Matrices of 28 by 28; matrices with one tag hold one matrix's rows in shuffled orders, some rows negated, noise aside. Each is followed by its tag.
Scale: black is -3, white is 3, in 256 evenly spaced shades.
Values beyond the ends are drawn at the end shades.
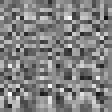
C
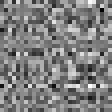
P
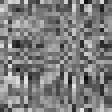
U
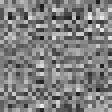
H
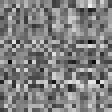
P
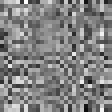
U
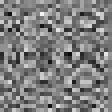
C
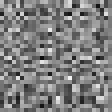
C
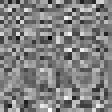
C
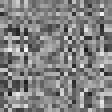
U
